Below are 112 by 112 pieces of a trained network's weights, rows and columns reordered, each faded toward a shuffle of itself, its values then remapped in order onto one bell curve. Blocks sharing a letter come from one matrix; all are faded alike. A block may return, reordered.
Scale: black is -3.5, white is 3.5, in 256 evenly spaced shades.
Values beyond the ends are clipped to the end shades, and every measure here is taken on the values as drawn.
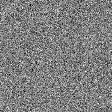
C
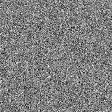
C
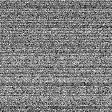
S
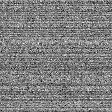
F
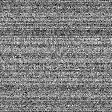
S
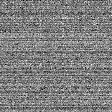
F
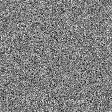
C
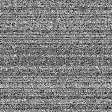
F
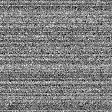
S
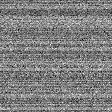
S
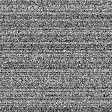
S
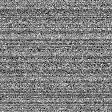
F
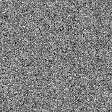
C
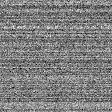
S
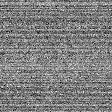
S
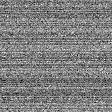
S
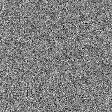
C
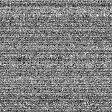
F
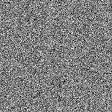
C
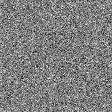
C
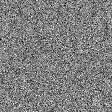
C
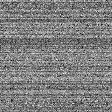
F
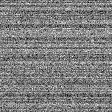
S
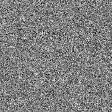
C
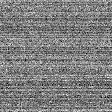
S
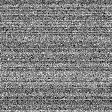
S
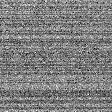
F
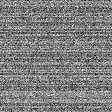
S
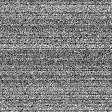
S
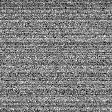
F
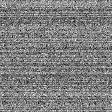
F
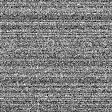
S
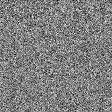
C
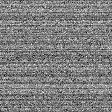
F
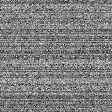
F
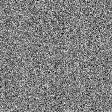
C
